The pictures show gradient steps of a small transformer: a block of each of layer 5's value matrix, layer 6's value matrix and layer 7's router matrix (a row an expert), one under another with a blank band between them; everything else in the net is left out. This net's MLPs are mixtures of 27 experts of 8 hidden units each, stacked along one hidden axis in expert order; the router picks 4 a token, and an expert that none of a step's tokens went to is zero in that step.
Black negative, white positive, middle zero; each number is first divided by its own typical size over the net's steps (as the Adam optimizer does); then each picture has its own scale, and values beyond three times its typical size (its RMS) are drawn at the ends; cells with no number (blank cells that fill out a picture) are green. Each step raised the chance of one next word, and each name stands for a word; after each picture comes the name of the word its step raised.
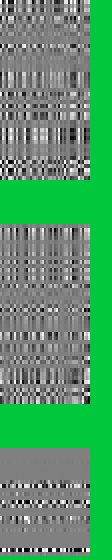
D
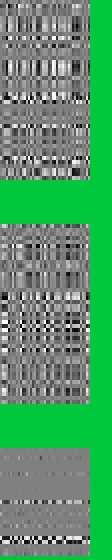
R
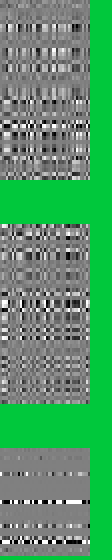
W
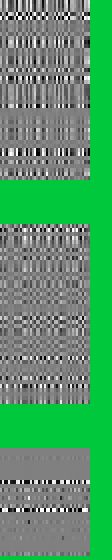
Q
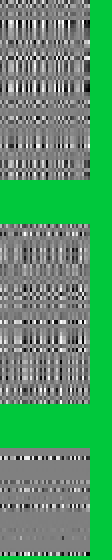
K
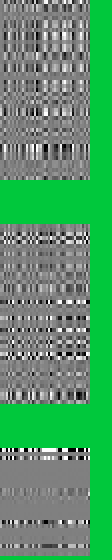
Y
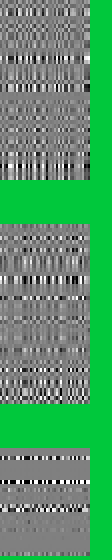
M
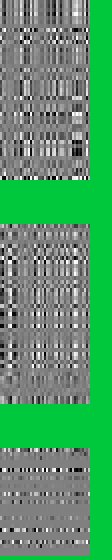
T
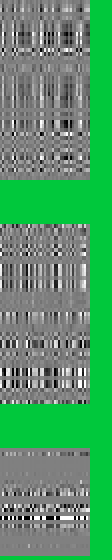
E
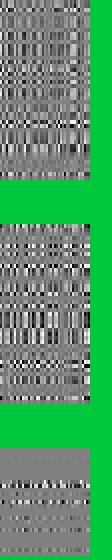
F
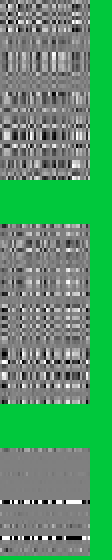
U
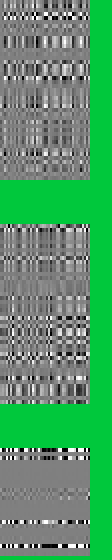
Q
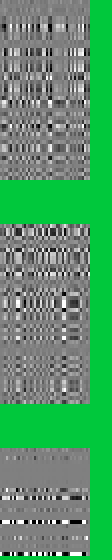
W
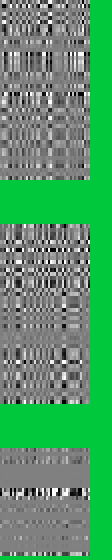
U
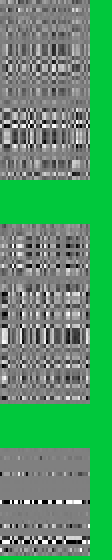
F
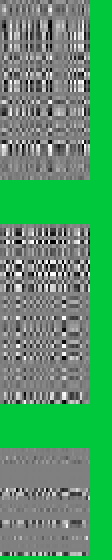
Y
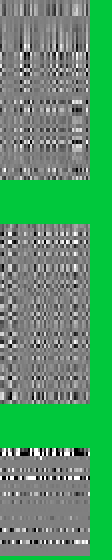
Y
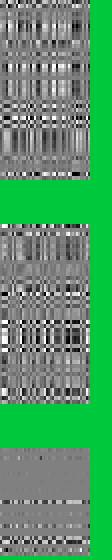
K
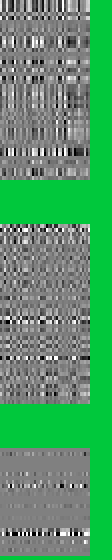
Q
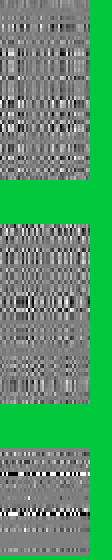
W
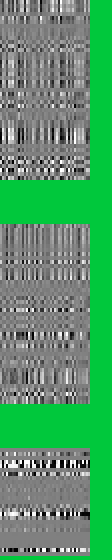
D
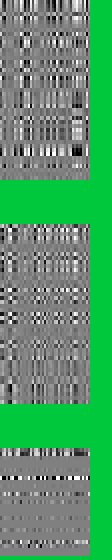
Q
